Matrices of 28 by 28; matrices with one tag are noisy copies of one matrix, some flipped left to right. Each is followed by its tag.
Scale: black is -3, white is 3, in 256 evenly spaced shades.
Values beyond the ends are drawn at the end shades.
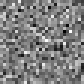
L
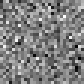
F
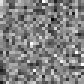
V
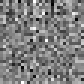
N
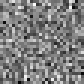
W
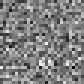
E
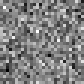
F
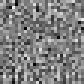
W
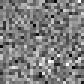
E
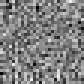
W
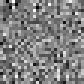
W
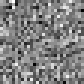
W
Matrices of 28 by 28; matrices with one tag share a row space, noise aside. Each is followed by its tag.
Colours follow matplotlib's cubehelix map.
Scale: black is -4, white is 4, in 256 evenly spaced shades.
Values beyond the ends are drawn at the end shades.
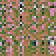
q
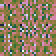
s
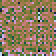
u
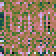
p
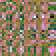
q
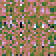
q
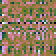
u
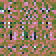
s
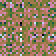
q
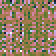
q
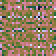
u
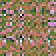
q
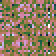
p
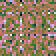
q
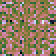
q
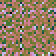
q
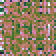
p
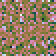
q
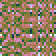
u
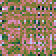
u
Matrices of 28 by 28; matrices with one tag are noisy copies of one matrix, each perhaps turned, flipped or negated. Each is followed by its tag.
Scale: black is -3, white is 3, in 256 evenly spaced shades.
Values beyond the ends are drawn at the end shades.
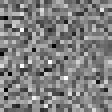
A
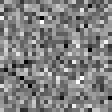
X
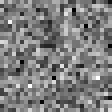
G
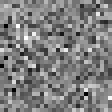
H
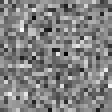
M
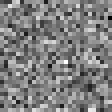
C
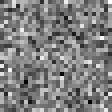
G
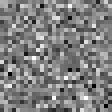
X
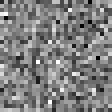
G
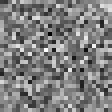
H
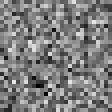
H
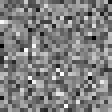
X
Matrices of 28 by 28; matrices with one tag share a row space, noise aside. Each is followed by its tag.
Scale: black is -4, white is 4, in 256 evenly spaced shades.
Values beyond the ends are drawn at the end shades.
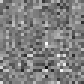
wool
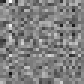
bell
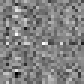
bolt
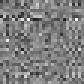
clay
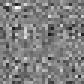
bolt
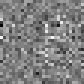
wool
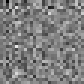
bolt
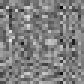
bell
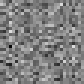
bell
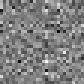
wool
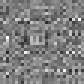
clay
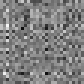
clay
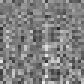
wool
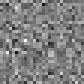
bolt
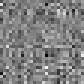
wool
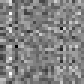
bell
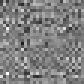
clay
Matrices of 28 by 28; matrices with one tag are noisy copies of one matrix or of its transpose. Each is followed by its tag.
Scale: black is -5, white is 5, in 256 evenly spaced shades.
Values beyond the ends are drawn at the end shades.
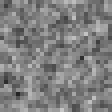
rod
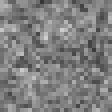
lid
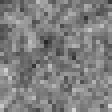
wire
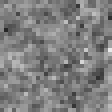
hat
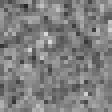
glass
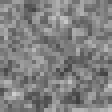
hat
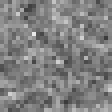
hat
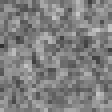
glass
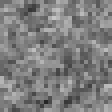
hat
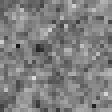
wire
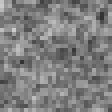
lid
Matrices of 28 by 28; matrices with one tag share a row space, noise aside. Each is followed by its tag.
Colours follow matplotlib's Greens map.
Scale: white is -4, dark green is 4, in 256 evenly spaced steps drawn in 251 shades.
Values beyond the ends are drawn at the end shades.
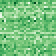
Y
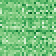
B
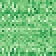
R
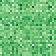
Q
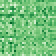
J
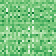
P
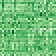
R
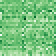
B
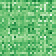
R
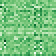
Y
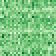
P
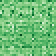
Q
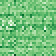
J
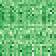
Q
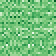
P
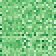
B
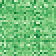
Y
